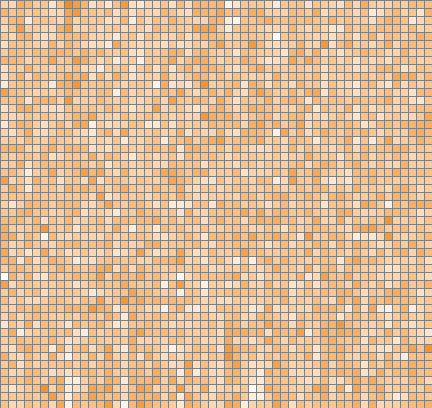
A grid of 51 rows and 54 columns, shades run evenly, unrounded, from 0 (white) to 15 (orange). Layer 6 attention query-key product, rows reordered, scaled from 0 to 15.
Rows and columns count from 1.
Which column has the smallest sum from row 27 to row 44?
26
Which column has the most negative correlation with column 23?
30
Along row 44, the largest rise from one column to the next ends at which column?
29
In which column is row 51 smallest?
16
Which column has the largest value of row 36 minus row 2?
23
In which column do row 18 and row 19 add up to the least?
45
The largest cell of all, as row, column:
1, 9
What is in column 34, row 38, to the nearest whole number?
7
